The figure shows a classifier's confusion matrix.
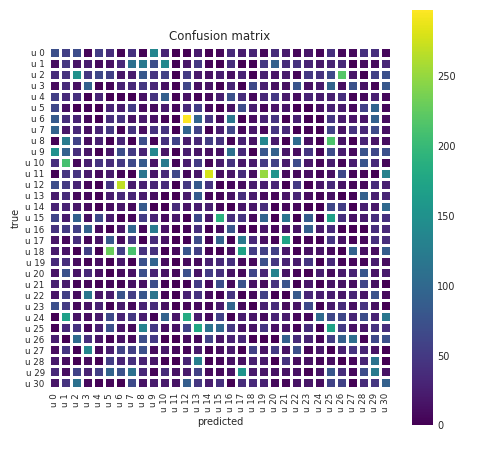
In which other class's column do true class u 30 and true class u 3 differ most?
u 2
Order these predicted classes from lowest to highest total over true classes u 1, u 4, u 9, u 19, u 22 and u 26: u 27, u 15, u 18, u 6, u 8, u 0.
u 18, u 15, u 27, u 6, u 0, u 8
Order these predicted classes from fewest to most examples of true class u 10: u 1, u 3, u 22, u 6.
u 3, u 6, u 22, u 1
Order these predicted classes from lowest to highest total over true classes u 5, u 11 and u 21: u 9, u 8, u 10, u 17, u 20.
u 10, u 9, u 8, u 17, u 20
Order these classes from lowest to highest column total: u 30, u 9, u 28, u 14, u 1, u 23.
u 23, u 14, u 28, u 30, u 9, u 1
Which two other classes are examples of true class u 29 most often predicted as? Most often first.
u 17, u 7
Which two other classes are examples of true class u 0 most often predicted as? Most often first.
u 9, u 2
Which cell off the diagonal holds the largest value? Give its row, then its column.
u 6, u 12
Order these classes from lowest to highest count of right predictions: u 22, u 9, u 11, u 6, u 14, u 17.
u 14, u 6, u 11, u 22, u 17, u 9
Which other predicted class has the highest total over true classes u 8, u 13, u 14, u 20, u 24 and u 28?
u 1
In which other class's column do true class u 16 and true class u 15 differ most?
u 25
